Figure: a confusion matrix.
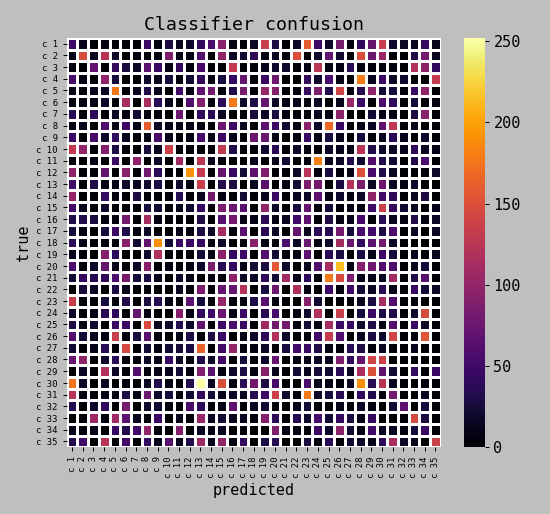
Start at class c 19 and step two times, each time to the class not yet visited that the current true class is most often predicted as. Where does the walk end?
c 18
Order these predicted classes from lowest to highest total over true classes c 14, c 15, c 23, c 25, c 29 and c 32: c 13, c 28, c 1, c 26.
c 26, c 28, c 13, c 1
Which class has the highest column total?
c 13
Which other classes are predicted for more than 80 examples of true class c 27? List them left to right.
c 6, c 13, c 16
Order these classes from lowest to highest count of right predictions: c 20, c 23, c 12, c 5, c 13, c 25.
c 23, c 25, c 13, c 20, c 5, c 12
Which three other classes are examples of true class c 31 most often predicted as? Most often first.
c 23, c 20, c 1
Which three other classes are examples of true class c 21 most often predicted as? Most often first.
c 25, c 26, c 31
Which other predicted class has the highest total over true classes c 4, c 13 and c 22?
c 28
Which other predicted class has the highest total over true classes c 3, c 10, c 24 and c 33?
c 34
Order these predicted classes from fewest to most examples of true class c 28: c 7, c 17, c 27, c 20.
c 7, c 17, c 27, c 20
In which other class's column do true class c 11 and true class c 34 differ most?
c 24
